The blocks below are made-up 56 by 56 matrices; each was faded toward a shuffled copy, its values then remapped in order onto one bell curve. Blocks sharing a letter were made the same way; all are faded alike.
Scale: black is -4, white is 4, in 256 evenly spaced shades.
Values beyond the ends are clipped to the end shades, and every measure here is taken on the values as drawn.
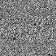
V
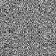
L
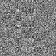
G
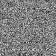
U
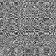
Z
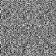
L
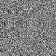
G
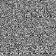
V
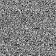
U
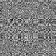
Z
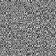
L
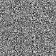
V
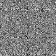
V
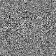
V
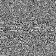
U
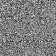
U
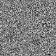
V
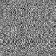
L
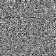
V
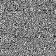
V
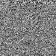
U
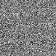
V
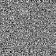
V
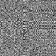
Z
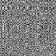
Z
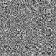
G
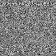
U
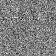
U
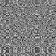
Z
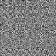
L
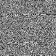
U
